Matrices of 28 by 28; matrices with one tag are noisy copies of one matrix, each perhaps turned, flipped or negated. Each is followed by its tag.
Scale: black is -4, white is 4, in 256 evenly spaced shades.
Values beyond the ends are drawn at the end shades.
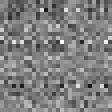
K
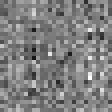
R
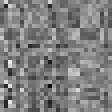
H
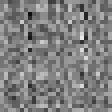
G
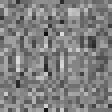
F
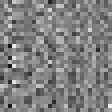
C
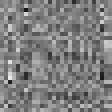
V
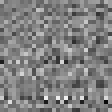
C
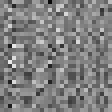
C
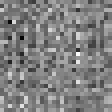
R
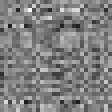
V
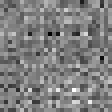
R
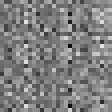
K
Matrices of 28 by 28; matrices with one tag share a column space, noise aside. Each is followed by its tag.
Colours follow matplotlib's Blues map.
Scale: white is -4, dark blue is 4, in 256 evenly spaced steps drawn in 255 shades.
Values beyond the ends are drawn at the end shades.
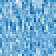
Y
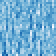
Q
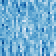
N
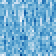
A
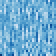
Q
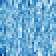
N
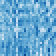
N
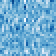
Y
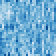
Q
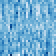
Q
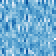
Y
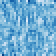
A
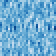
Y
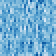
N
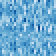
Y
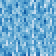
N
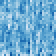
Q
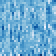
Q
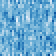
A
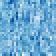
A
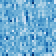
A
